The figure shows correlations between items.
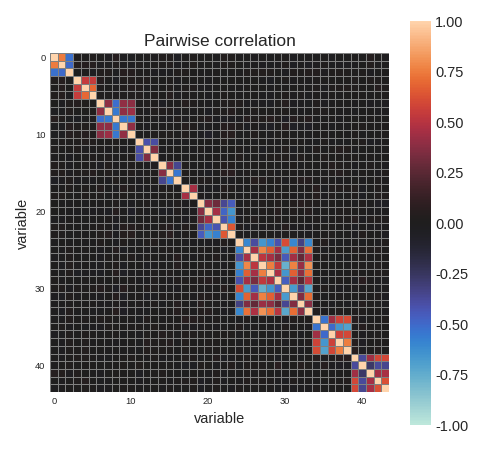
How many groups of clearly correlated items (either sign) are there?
10
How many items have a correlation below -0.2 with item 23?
3
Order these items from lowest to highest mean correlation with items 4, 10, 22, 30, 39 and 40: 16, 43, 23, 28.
28, 16, 43, 23
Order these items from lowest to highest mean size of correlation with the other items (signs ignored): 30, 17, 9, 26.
17, 9, 26, 30
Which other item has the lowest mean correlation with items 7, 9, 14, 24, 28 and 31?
8
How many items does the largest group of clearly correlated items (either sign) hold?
10
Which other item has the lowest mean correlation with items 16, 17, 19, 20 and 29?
23
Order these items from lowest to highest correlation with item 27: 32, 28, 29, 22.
22, 32, 29, 28
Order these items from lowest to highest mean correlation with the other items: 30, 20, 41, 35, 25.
30, 35, 20, 41, 25
